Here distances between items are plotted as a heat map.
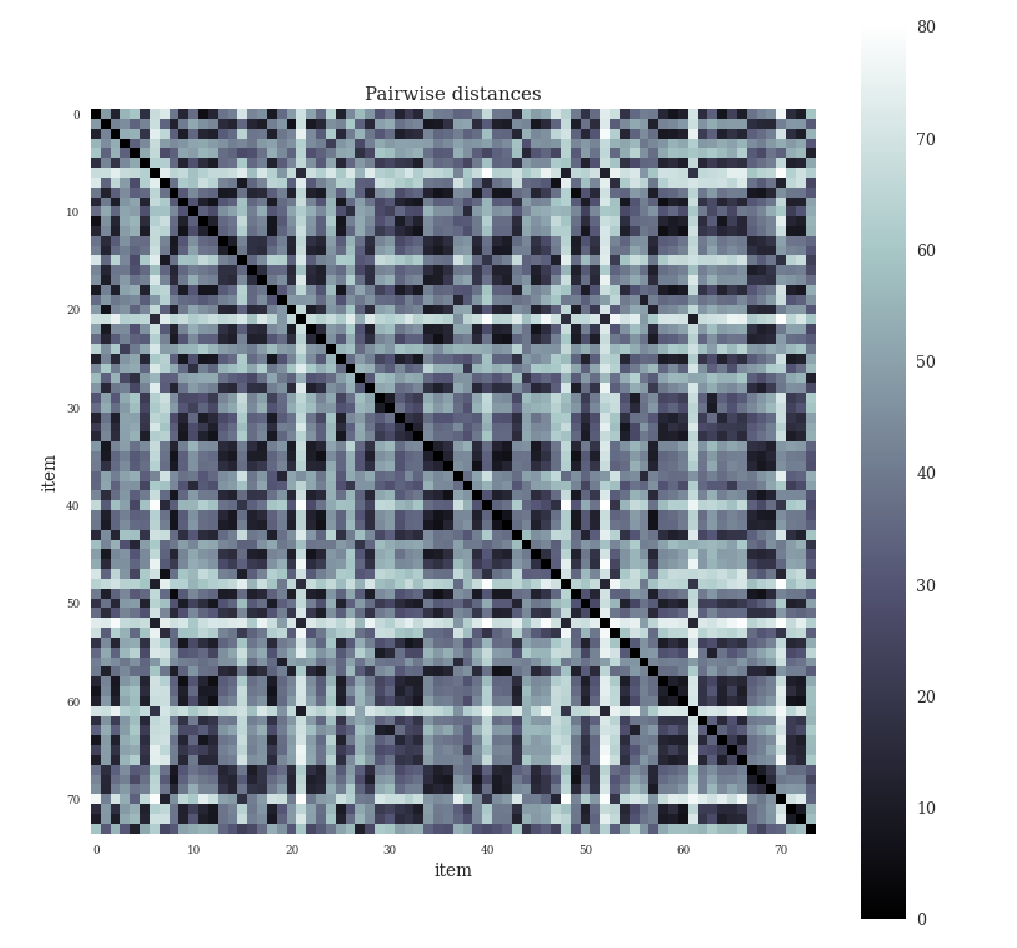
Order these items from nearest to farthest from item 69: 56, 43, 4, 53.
53, 4, 43, 56
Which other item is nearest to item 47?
7
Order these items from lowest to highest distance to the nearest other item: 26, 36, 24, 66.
36, 66, 26, 24
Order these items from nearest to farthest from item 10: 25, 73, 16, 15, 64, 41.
25, 64, 16, 41, 73, 15
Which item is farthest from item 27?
55
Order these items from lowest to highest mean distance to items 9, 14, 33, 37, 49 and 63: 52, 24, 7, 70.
24, 7, 70, 52
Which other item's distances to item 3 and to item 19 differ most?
37
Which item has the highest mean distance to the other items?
52
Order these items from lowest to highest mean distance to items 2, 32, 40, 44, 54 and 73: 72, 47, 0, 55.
72, 0, 47, 55
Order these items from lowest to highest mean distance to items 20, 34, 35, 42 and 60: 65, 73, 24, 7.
73, 65, 7, 24
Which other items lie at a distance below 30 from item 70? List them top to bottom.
7, 15, 40, 47, 53
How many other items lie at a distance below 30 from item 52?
4
